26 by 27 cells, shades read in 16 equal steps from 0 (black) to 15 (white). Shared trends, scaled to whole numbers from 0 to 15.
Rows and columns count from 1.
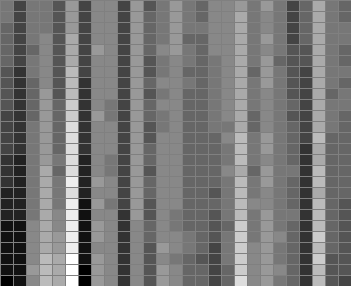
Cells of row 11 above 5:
21
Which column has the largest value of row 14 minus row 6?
6
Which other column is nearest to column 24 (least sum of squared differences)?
10
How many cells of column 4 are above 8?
18
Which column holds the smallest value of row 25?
7
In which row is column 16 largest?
3
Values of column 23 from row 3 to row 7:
4 4 5 5 5
